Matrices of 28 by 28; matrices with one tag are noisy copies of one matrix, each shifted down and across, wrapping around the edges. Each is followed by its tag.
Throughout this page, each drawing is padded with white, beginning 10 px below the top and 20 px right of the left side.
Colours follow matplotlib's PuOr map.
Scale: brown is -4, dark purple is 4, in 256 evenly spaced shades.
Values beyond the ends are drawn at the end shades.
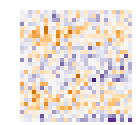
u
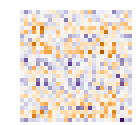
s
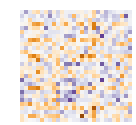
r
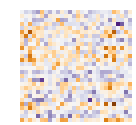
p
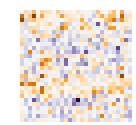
u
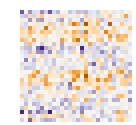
u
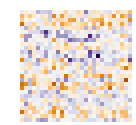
s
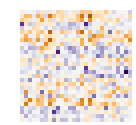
s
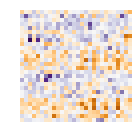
u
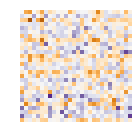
r
